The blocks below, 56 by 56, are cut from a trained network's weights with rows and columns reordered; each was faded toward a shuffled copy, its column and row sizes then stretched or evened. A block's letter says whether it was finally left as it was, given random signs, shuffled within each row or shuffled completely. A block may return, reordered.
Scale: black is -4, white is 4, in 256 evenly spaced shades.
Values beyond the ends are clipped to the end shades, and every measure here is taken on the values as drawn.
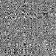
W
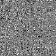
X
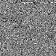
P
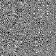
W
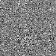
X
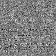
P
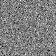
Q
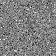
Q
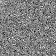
Q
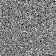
Q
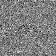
P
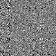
X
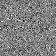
P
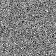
Q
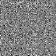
X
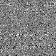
P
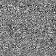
P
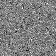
Q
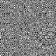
W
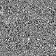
X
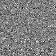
P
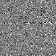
X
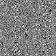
X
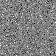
Q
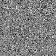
P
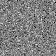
Q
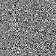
X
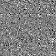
W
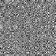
W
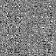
W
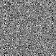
X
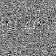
W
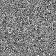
Q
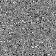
P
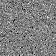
Q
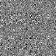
X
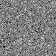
Q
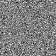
P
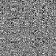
W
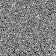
Q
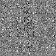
X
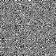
X
